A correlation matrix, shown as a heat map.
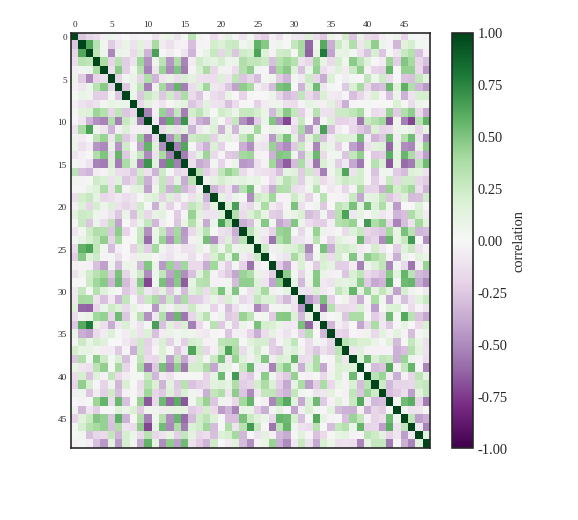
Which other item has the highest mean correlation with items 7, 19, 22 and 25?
1
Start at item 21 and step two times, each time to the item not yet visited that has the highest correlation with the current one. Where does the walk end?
16
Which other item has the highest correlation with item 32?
35
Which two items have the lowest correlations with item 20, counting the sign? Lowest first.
44, 11
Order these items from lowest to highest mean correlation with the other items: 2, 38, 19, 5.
5, 19, 2, 38
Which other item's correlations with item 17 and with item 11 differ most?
34
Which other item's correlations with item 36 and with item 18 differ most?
22
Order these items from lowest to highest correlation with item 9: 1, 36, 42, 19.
42, 19, 1, 36
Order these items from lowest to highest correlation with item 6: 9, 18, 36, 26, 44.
26, 36, 44, 9, 18
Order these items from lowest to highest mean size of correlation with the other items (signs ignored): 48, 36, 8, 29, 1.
8, 36, 1, 48, 29
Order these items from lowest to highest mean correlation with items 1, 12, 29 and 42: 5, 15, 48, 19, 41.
15, 48, 5, 41, 19
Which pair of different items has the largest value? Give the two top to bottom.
2, 34
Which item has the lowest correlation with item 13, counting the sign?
43
